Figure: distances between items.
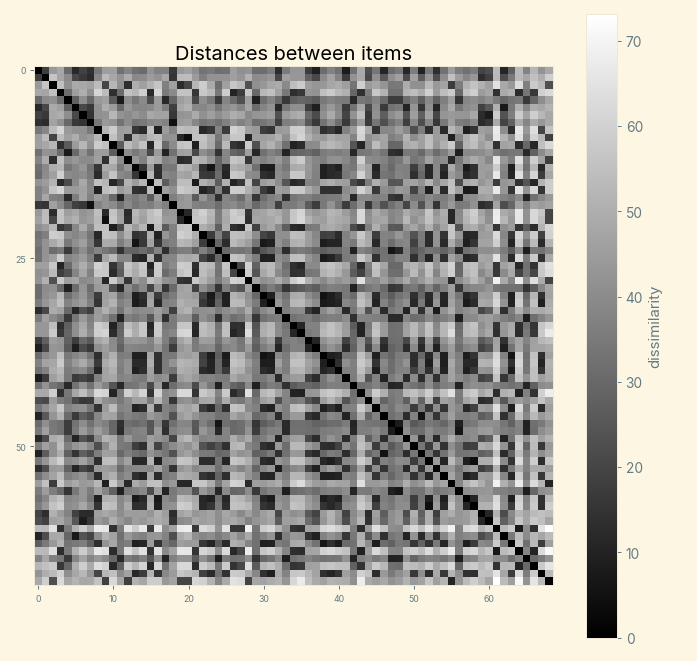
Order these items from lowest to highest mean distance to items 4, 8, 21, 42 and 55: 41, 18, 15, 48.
48, 15, 18, 41
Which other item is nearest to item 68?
55
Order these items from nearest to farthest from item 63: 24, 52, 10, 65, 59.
52, 24, 65, 59, 10
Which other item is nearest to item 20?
9
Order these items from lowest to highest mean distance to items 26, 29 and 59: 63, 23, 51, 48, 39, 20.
48, 51, 63, 23, 39, 20
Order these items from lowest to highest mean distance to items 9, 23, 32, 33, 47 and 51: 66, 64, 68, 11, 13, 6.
11, 13, 6, 68, 66, 64
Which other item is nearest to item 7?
18
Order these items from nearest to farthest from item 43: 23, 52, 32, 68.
32, 23, 52, 68
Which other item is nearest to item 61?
64
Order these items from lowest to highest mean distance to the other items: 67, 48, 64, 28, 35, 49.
48, 49, 67, 35, 28, 64
